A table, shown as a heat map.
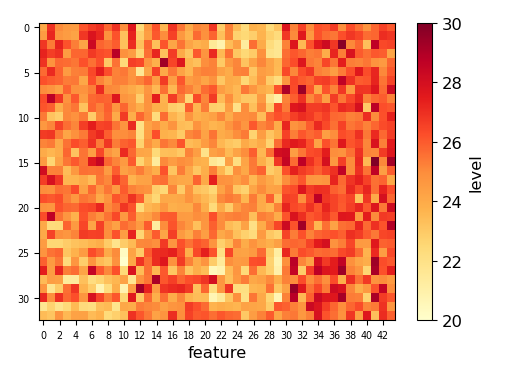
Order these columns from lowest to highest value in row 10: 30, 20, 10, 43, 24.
20, 24, 30, 10, 43
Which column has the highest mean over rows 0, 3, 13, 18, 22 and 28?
32
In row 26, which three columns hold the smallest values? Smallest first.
10, 29, 22
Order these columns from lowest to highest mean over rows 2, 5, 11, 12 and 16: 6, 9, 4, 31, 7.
4, 9, 31, 7, 6
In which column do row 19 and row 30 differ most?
41
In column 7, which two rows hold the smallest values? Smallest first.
29, 28
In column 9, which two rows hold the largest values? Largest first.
3, 8
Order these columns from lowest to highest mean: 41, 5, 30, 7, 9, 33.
5, 9, 7, 33, 30, 41
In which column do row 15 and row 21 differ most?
1
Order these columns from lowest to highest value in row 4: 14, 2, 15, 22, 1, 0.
22, 14, 1, 2, 0, 15
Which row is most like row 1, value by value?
23
